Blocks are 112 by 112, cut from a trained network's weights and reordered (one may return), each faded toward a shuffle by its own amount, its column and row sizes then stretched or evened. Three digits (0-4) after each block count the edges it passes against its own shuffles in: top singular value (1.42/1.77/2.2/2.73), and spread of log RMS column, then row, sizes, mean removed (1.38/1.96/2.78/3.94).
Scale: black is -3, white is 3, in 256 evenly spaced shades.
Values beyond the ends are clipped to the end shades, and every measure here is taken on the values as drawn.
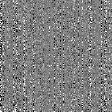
0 4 2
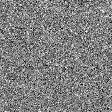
0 0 1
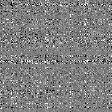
0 3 4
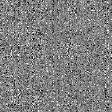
0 3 2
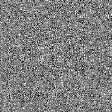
2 2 1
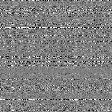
3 0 4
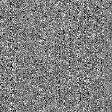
0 3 0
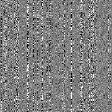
3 4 1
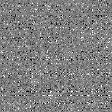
1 2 3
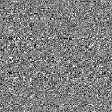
2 1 3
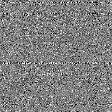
2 1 3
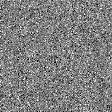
1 1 0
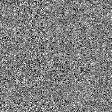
1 2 2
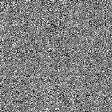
2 1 2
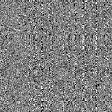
3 3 0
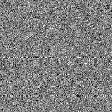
3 0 2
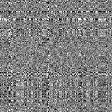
4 2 3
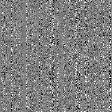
0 4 1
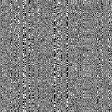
4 4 1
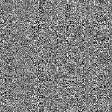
3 3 1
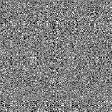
3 2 3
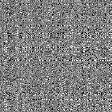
2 2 3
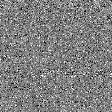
1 0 2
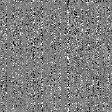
0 4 2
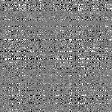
2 3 4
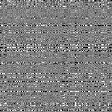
4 1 4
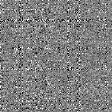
1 3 3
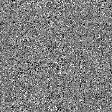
0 2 1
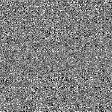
1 1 3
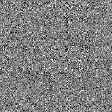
2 2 2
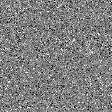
1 1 2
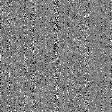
0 4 0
